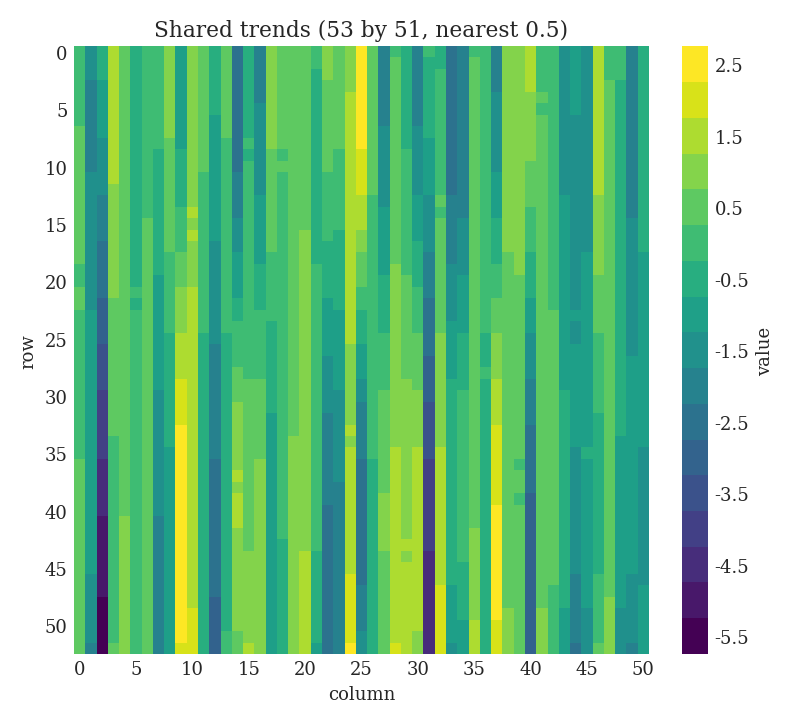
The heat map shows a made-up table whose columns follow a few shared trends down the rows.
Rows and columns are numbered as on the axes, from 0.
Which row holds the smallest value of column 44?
52
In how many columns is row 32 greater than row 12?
23
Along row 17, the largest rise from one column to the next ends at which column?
3
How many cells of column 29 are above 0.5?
24
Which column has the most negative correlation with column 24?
44
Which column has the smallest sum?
2
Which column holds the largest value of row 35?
9
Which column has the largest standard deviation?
25
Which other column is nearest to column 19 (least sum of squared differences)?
4
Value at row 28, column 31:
-3
